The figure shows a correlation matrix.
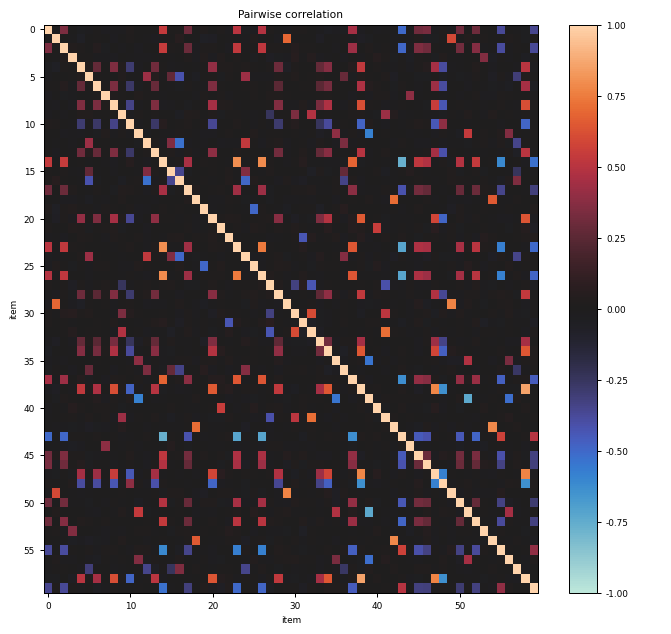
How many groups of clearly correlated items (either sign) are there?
12
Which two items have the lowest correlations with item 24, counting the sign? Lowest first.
16, 57
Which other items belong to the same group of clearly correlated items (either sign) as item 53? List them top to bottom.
3
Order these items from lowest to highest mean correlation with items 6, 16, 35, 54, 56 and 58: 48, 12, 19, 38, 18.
48, 12, 19, 18, 38
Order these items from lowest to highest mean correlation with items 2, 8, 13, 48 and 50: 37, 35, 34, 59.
59, 35, 34, 37
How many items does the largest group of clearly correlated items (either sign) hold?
14
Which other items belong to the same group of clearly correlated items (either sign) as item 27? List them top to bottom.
9, 30, 32, 41
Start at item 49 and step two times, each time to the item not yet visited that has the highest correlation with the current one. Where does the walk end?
1
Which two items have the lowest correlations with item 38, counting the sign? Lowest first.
48, 10
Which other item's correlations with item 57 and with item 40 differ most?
21
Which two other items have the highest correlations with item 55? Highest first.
43, 59
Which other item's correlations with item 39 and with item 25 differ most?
51
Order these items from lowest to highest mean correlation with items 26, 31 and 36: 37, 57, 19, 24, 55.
55, 57, 19, 24, 37
